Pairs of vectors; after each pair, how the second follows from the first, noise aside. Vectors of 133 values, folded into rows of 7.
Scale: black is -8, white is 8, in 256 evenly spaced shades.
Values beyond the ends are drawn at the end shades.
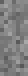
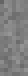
shrunk.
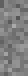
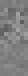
reversed, negated, partly zeroed.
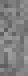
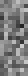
reversed, negated, scaled up.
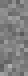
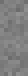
reversed, negated, shrunk.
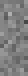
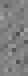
reversed, negated, partly zeroed.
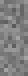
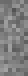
sign-scrambled.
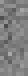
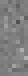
reversed, negated, partly zeroed.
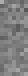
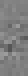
reversed, partly zeroed.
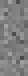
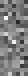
reversed, negated, scaled up.
